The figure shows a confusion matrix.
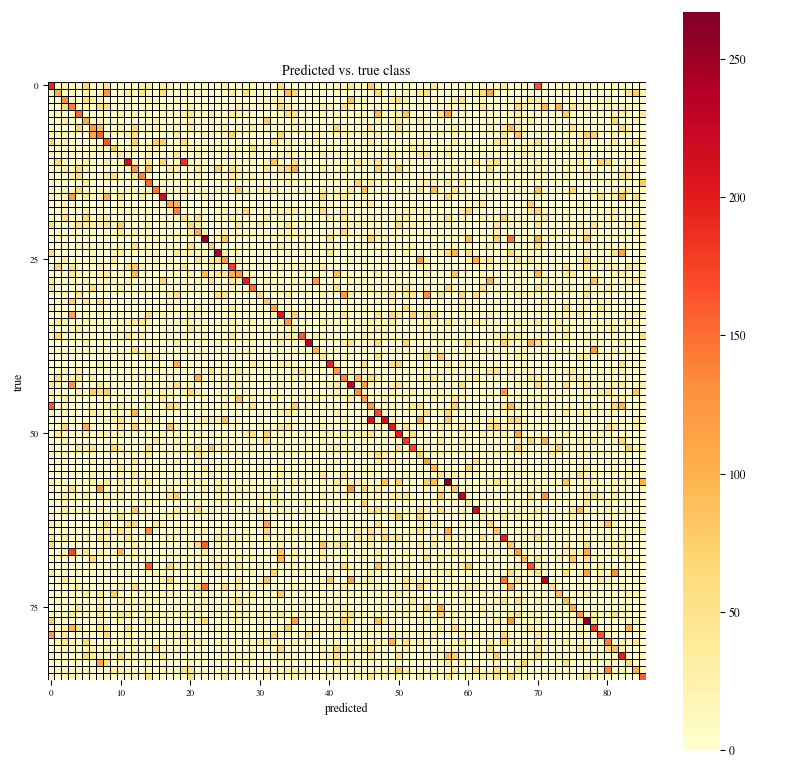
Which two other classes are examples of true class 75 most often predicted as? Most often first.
56, 54
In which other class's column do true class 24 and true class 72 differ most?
22
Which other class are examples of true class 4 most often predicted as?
57
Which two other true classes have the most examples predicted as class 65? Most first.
71, 44
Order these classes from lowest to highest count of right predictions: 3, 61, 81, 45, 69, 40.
81, 45, 3, 69, 40, 61
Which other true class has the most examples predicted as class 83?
78
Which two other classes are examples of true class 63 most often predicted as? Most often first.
31, 80
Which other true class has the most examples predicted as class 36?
41
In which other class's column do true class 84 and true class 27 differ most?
80
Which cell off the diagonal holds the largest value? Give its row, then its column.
48, 46
